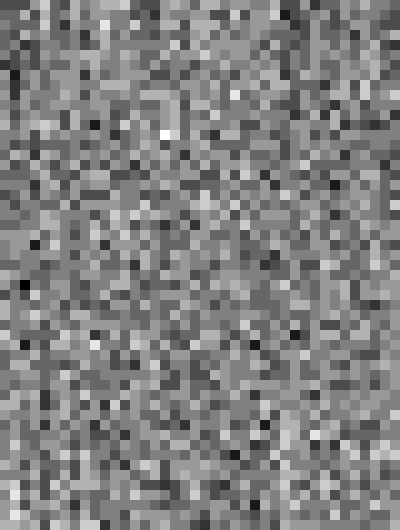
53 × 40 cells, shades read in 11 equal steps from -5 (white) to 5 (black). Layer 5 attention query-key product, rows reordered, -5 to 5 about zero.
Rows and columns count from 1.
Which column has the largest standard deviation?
2
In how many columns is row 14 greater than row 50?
20
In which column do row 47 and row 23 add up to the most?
17
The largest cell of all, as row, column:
29, 3
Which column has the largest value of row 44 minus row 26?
13
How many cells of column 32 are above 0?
16
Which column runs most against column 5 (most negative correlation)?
7
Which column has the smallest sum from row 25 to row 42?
33
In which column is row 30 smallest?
4
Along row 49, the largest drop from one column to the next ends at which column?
6
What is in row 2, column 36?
1
